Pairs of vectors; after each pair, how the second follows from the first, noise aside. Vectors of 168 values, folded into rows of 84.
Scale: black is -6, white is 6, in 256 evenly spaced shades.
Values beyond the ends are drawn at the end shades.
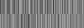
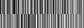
scaled up.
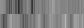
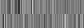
sign-scrambled.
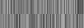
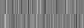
reversed, negated, partly zeroed.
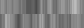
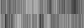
negated.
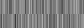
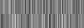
sign-scrambled.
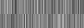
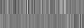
wrapped around, partly zeroed.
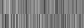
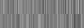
reversed, negated, shrunk.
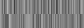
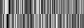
wrapped around, negated, scaled up.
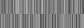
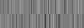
wrapped around, partly zeroed.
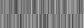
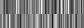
wrapped around, negated, scaled up.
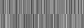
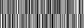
reversed, scaled up.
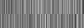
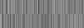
reversed, negated, shrunk.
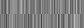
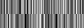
wrapped around, negated, scaled up.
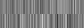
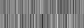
negated.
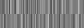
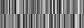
scaled up.
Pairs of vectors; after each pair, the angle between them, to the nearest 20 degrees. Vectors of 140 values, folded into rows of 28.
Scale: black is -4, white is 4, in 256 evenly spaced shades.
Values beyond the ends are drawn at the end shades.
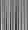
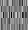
120 degrees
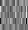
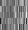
40 degrees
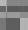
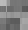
20 degrees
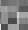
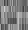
40 degrees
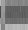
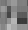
60 degrees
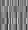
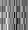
100 degrees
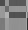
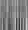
100 degrees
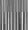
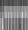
60 degrees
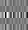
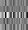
20 degrees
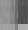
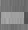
80 degrees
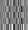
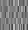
140 degrees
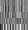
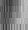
100 degrees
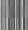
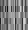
140 degrees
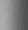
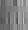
140 degrees
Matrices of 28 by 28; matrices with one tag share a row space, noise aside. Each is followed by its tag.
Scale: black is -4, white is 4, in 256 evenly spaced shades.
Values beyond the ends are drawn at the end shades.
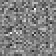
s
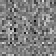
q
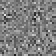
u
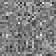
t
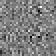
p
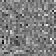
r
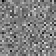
q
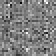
r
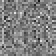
u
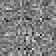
t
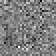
t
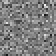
r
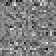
s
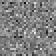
s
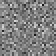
q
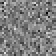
u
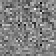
t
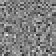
u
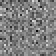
p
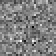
s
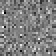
u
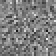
s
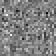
r
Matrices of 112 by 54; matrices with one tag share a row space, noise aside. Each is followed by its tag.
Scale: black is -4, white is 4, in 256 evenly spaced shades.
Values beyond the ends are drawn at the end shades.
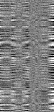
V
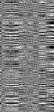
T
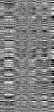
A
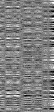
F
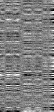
F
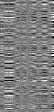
A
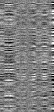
A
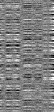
F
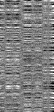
F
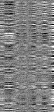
A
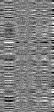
A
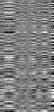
A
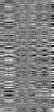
A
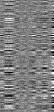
A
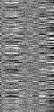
T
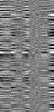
V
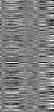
T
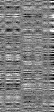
F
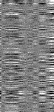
T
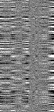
V
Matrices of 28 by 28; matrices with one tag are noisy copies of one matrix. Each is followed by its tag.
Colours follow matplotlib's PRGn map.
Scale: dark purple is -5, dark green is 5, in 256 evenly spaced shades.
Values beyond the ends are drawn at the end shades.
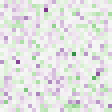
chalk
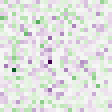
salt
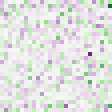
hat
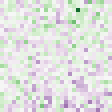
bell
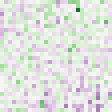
bell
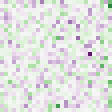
hat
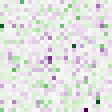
salt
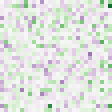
hat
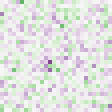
salt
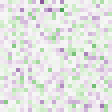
chalk
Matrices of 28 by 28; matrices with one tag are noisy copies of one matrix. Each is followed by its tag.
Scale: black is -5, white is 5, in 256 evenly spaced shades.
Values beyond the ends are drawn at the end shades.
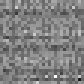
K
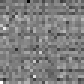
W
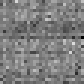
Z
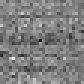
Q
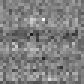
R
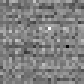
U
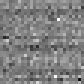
K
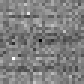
Q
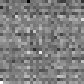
W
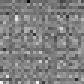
W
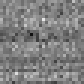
R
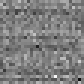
K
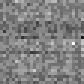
Z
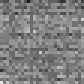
W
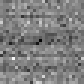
Q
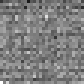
W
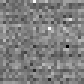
U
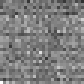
W
